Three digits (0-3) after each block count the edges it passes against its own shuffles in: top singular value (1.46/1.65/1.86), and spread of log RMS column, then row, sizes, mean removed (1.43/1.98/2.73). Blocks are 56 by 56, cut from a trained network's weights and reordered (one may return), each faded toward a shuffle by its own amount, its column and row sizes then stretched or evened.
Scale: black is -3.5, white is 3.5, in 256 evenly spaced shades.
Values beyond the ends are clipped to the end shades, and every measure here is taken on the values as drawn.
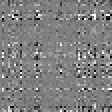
2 3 3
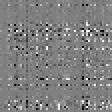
2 3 3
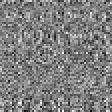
3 1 2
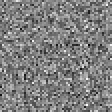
2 0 1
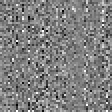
2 3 0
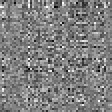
3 2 2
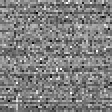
2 0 0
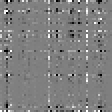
3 3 3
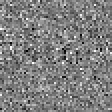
0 1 2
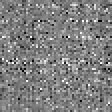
0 0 2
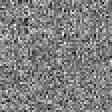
2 1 0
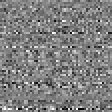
3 0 3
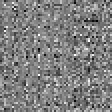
3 3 1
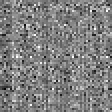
1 0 2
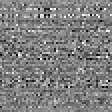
1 0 3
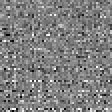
0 1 3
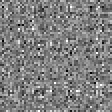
2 2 2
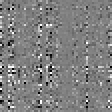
2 3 2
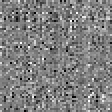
1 1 2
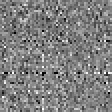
1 2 1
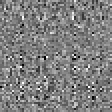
2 2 2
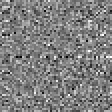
2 1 1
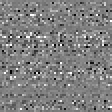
0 0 3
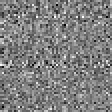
3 1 2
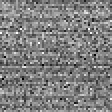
2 0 0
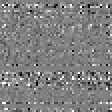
0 2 3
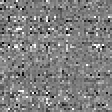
1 1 2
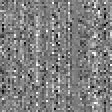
2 3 0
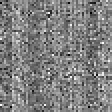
2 1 1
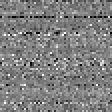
1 0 3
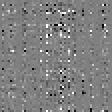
0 3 2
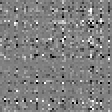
0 3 3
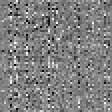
0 3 0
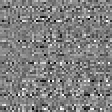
3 1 3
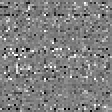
0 1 2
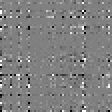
2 3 3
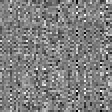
3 3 0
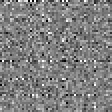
2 2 2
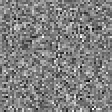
2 1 1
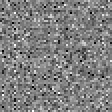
0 1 0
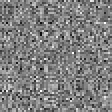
3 1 2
